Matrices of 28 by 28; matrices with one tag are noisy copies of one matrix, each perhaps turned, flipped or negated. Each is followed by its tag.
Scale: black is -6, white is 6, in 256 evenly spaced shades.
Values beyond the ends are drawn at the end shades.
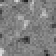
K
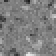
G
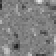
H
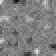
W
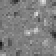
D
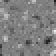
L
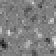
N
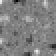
W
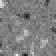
K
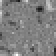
H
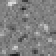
N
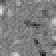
D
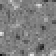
L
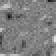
H
